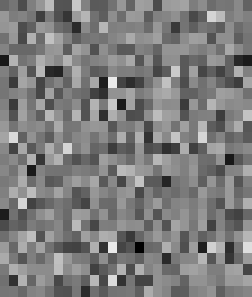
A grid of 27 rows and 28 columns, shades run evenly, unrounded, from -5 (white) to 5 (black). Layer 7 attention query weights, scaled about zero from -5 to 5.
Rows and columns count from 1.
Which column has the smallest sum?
13
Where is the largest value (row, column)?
23, 16
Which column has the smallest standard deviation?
22
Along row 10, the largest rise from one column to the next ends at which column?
14
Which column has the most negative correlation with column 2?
28
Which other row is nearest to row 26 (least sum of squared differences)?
10
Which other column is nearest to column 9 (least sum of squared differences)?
20
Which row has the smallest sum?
25
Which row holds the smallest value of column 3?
19
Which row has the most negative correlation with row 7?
4
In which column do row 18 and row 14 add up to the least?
8
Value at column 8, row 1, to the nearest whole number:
2
